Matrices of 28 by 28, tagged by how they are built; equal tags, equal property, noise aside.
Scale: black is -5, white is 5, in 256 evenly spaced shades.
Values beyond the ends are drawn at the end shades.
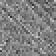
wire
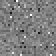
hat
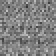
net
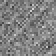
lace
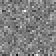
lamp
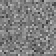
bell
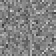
bell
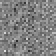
bell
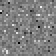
hat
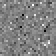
hat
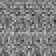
net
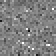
hat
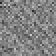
wire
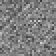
lace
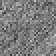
lace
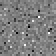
hat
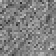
lace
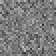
wire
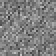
lace
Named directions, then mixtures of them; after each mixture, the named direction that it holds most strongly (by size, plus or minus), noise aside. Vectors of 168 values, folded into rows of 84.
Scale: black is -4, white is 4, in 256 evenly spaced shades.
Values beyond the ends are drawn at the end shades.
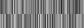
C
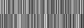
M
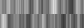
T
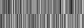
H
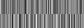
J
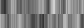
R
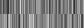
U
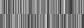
H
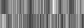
T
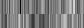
U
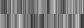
R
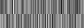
C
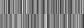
M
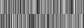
H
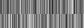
U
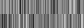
U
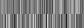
C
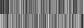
U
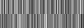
M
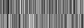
U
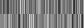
U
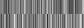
H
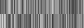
C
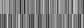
U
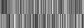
C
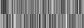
C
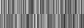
M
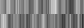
T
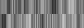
T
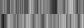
T
